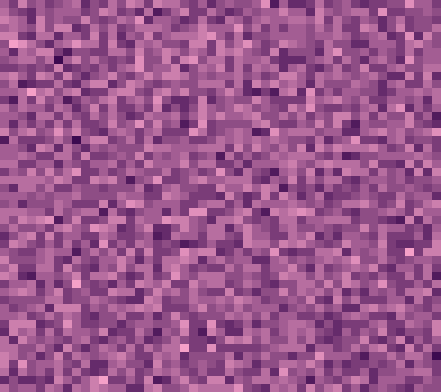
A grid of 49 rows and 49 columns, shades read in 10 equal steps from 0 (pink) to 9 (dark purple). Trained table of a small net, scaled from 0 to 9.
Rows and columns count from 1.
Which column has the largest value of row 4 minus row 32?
46
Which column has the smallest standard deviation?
44
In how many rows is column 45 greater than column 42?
17
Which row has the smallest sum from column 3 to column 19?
12
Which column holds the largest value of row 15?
49
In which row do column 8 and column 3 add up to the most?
11
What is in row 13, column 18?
1
